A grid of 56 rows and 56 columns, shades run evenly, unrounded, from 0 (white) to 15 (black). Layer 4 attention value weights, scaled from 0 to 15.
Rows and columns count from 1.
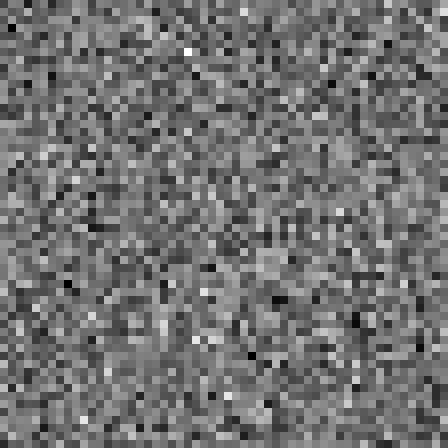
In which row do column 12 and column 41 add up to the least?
40
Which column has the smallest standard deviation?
50
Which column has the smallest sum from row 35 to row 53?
28
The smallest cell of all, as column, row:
24, 7
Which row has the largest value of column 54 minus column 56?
2
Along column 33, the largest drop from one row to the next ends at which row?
9
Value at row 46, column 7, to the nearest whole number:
6
